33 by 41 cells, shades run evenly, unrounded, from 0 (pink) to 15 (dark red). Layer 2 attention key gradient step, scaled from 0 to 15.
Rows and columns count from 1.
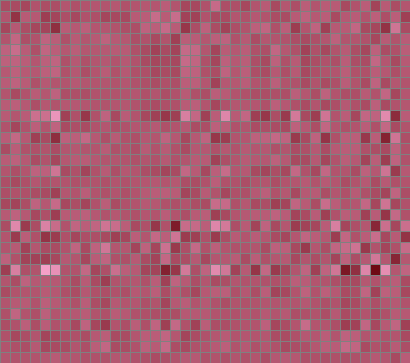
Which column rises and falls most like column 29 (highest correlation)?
7
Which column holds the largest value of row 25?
38
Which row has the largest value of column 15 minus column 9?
25
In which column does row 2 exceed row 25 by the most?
5
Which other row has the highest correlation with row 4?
21
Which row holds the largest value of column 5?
22
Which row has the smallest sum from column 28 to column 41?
11
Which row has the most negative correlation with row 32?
28
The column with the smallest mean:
23
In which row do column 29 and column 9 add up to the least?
13
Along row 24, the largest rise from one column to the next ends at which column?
40
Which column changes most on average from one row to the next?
39
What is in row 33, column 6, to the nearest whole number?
7
